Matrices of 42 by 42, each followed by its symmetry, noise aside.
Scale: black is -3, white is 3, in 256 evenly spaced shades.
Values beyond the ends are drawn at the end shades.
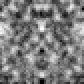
mirrored left to right.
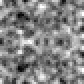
mirrored top to bottom.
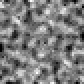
same after a half turn.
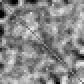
symmetric.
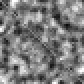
symmetric across the other diagonal.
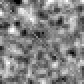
no symmetry.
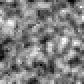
no symmetry.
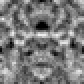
mirrored left to right.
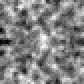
mirrored top to bottom.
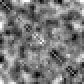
symmetric.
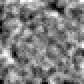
antisymmetric.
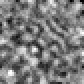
symmetric across the other diagonal.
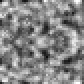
mirrored top to bottom.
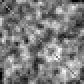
symmetric.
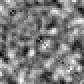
symmetric.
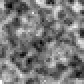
symmetric across the other diagonal.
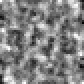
same after a half turn.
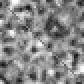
symmetric across the other diagonal.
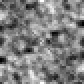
same after a half turn.
